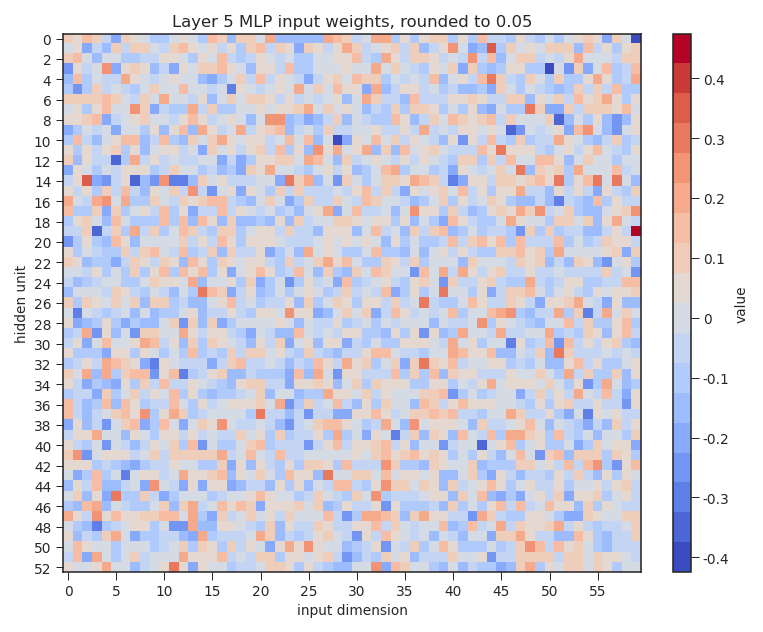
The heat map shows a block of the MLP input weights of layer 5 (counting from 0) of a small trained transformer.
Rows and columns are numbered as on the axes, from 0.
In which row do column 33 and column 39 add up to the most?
25
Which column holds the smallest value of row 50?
33
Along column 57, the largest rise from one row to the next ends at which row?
10
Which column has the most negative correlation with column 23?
41
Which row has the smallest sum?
28
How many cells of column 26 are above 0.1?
4
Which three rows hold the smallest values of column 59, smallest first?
0, 23, 40
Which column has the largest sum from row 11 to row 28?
45
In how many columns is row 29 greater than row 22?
21
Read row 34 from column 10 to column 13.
0.15 -0.05 -0.05 0.05
